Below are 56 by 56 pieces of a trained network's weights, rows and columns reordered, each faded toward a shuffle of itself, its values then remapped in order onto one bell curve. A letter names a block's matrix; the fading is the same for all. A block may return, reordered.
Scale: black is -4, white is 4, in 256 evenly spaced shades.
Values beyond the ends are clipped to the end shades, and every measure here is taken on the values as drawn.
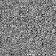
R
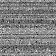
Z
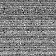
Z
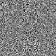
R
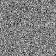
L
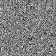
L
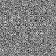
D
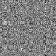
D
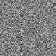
D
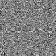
D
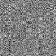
D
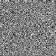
R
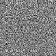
D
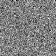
L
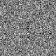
R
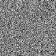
R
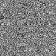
R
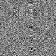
D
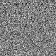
L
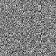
R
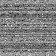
Z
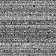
Z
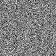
L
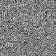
D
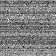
Z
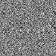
R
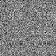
D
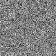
L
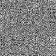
R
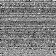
Z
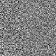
R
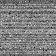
Z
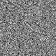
L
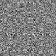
R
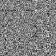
R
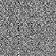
D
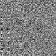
D
